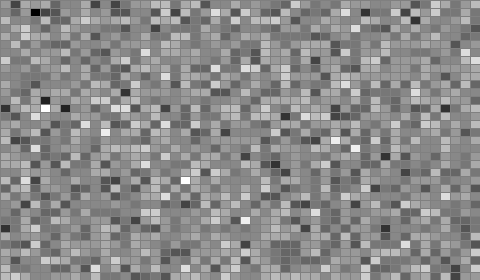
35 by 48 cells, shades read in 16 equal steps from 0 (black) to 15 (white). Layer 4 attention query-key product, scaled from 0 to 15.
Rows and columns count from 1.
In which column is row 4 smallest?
16
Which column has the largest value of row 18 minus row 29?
1
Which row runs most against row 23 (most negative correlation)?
19
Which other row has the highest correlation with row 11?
2
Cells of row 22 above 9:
11
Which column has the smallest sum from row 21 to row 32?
34
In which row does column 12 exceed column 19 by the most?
14
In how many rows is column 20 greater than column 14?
13
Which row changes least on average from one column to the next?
6
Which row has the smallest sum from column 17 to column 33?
26
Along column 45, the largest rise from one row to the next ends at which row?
15
